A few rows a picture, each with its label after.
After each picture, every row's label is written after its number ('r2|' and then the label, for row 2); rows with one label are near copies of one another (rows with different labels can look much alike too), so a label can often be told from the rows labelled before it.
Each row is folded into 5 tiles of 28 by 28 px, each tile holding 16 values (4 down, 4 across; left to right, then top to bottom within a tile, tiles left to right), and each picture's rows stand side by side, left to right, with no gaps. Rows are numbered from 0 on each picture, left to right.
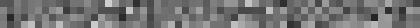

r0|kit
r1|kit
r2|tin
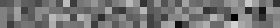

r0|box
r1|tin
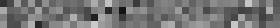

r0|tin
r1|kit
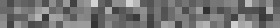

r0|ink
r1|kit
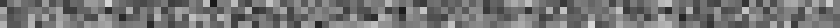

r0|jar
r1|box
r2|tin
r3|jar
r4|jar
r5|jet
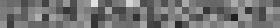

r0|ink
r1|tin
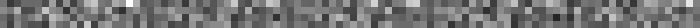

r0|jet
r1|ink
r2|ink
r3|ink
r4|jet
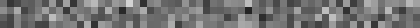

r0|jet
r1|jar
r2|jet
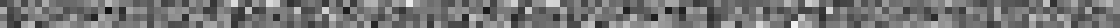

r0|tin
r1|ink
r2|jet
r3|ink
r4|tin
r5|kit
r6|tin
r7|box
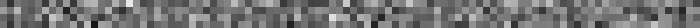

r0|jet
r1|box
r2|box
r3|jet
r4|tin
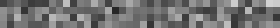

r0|box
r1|ink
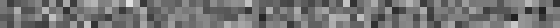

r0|jet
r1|jar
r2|box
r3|tin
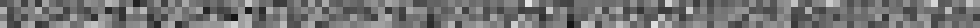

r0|tin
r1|tin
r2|tin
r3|kit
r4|kit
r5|ink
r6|ink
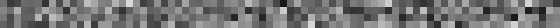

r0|jet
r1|tin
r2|jar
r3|tin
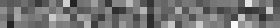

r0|box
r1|kit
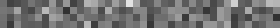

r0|jet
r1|ink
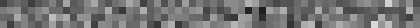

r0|box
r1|tin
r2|kit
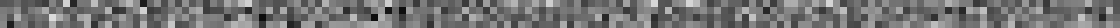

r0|box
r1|jar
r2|tin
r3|jet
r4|ink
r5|jet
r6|tin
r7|jar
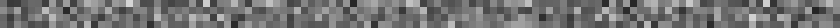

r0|jet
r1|box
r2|jet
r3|jar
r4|jet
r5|box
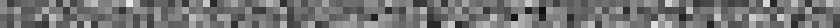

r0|jet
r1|box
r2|tin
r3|tin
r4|kit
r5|box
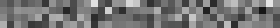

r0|ink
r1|jet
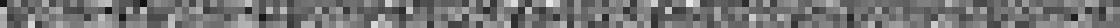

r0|jar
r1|jar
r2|kit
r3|ink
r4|ink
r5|box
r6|kit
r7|tin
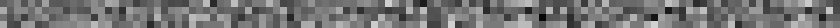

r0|tin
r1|box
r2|kit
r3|jar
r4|tin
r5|jar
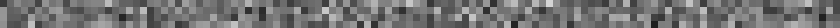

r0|jar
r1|tin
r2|jet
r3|jet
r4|box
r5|jar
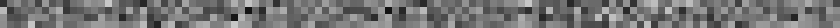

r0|jar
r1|tin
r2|tin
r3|jar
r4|jet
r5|tin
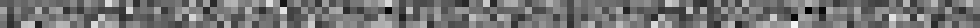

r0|kit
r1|jet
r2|jar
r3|box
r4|kit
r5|tin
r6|box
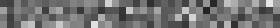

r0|kit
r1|jet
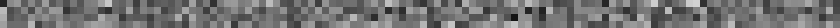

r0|jar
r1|jet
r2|tin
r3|tin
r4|ink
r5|jar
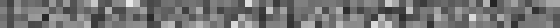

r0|ink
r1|kit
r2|kit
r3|box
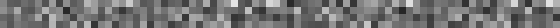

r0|jet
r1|ink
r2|jet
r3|ink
